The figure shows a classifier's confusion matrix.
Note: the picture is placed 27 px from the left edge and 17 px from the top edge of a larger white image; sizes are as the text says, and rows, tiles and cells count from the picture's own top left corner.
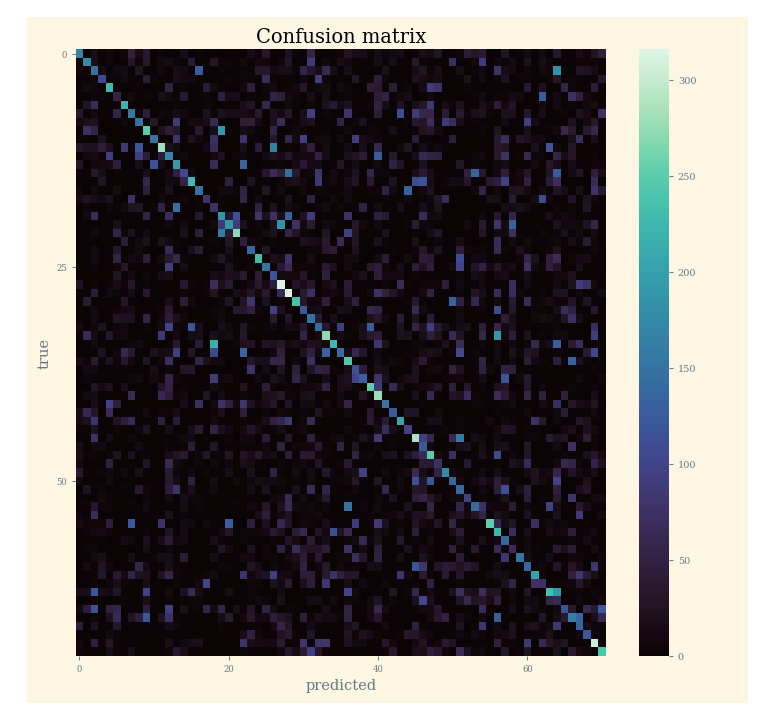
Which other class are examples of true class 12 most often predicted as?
40
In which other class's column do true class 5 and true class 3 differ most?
62
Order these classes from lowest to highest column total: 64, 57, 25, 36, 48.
48, 25, 57, 36, 64
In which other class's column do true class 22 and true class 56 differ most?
34
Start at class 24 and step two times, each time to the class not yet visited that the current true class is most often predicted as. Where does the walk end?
57
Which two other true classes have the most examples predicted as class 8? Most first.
11, 12
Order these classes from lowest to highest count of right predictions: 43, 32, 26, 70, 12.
26, 32, 12, 43, 70
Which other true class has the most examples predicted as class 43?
7
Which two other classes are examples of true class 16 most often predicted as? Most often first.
44, 69
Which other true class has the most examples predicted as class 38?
49
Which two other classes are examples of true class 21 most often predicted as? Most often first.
19, 36
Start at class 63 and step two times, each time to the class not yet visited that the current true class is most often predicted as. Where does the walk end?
46
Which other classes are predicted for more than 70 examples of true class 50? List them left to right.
45, 47, 64
